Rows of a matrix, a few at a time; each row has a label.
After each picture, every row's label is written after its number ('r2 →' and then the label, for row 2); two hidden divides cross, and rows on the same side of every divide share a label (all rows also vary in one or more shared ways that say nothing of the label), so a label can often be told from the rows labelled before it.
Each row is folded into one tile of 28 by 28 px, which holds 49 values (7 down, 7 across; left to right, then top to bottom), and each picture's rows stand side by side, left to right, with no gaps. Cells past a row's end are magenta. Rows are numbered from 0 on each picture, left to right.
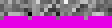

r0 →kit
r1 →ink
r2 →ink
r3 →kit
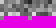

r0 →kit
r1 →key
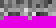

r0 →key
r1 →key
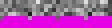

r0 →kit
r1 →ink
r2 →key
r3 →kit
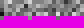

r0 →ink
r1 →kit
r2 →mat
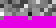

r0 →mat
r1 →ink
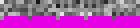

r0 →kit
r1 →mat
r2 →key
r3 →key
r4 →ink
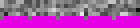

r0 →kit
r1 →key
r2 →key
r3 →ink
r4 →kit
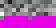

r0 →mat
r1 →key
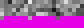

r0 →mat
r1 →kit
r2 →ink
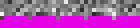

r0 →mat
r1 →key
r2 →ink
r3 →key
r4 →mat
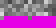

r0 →mat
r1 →kit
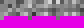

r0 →key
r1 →kit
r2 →kit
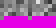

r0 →key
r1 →ink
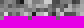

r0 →key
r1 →kit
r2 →key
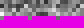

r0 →mat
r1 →key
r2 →mat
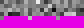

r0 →key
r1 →ink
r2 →kit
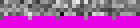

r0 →key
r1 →mat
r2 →kit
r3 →kit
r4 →kit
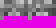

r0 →kit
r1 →kit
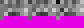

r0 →key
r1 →key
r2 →key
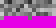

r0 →mat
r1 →key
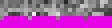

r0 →key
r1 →key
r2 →mat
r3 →kit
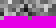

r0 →ink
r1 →ink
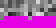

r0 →key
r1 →ink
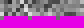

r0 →mat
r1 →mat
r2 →key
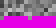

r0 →key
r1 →mat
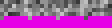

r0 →key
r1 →mat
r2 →key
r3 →kit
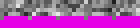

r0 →kit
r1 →key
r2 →mat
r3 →kit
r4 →key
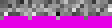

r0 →key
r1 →key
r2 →ink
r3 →mat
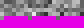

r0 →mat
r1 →key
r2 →kit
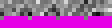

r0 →ink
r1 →ink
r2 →ink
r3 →key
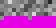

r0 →ink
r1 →key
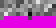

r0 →key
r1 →ink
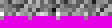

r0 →mat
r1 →kit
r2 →mat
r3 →mat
